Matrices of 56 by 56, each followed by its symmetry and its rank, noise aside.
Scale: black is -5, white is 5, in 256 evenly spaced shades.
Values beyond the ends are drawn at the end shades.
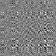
antisymmetric, rank two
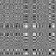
symmetric, rank one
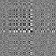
symmetric, rank one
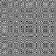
symmetric, rank two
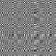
symmetric, rank two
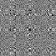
symmetric, rank three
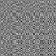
symmetric, rank two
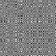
no symmetry, rank three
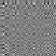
symmetric, rank two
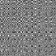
symmetric, rank three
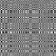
no symmetry, rank one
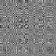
symmetric, rank three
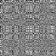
symmetric, rank two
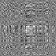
no symmetry, rank three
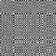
symmetric, rank one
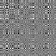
antisymmetric, rank two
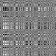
no symmetry, rank one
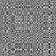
no symmetry, rank two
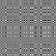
no symmetry, rank one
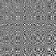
symmetric, rank two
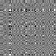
symmetric, rank two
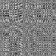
no symmetry, rank three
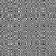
no symmetry, rank two
